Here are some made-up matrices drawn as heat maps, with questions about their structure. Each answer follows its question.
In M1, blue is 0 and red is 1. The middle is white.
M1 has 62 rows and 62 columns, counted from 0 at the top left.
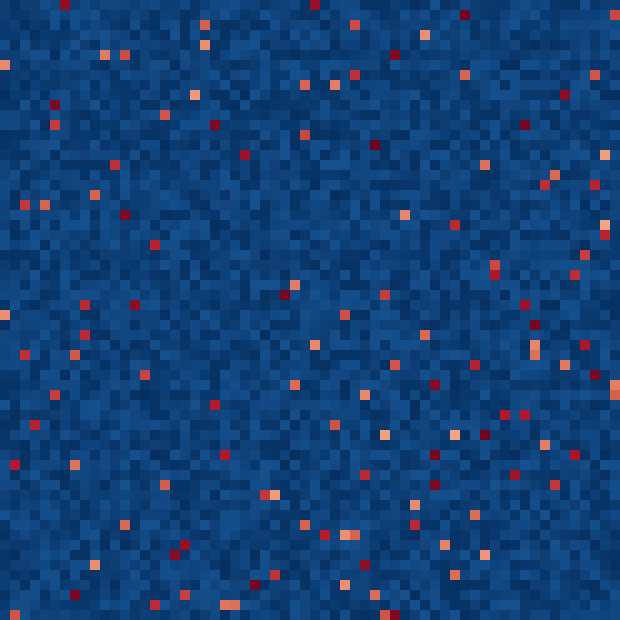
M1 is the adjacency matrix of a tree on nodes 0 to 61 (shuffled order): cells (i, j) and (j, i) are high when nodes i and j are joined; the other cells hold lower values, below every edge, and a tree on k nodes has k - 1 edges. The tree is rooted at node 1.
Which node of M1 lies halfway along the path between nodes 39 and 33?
52
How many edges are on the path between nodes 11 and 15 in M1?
7
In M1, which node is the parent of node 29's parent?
61
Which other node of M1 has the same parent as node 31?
58
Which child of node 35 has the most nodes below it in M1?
53
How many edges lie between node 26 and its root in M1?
8
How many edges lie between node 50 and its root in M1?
7
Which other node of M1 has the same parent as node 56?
47
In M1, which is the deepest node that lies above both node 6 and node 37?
7
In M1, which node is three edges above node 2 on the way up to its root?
46
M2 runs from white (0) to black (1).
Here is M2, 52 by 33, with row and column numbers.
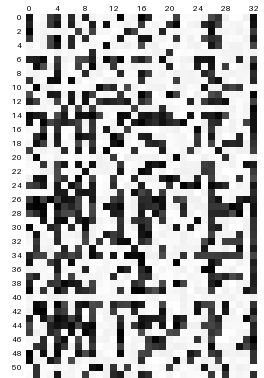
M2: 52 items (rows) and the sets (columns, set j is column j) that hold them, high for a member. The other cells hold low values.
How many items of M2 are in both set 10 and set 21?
0
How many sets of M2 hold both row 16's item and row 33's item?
3
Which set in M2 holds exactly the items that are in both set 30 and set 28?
29
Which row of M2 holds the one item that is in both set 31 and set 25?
21
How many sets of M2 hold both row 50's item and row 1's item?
3
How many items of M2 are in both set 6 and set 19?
8
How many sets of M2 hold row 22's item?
8
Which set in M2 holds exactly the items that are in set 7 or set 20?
9
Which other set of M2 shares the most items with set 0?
32
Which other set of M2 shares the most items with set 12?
1
